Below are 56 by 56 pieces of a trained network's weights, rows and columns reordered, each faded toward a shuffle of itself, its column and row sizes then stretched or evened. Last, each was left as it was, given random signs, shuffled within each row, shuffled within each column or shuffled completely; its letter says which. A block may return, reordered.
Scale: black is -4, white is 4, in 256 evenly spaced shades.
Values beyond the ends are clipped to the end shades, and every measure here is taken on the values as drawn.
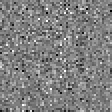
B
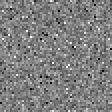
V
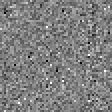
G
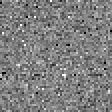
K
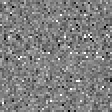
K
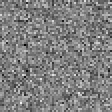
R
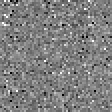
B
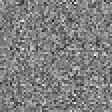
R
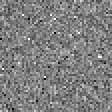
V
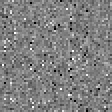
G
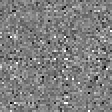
R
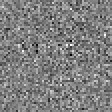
R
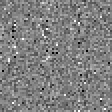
G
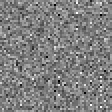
G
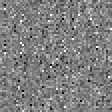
G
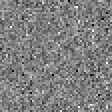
G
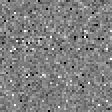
K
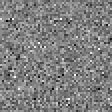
K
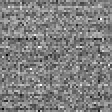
B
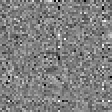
B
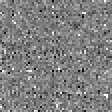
B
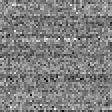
K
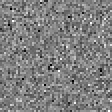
V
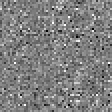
B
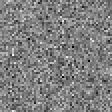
G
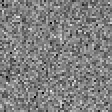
V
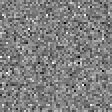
K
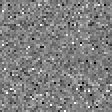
K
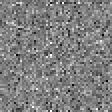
B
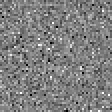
V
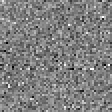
K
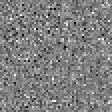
K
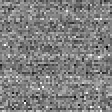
K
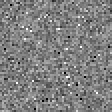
V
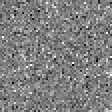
G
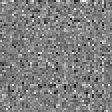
B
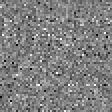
K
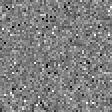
V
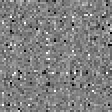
B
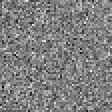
G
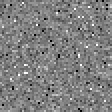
V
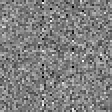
G
